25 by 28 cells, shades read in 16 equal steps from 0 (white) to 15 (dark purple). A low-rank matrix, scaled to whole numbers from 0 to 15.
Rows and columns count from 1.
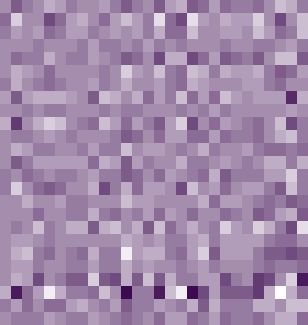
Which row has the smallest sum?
18
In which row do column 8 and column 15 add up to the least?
2
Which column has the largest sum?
28
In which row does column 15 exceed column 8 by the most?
23
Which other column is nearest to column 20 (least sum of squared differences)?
16
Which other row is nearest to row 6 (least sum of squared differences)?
19
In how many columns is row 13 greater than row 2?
14
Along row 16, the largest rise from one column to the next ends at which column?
20
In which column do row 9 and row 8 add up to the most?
27
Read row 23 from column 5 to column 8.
1 5 8 8
